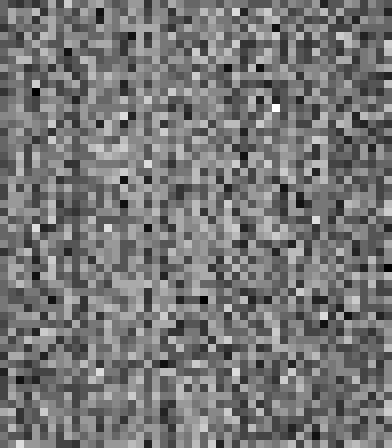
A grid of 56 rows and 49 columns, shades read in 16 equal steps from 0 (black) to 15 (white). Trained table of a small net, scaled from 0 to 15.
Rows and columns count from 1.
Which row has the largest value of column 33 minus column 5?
12
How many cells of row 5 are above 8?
15
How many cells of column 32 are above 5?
38
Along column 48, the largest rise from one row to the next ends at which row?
41
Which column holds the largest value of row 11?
5
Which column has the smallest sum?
10
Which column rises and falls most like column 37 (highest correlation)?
13
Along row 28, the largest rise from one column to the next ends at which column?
40
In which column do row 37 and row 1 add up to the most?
9
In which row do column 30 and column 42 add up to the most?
47
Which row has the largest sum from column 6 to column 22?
19
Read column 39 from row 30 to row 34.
6 4 3 6 8
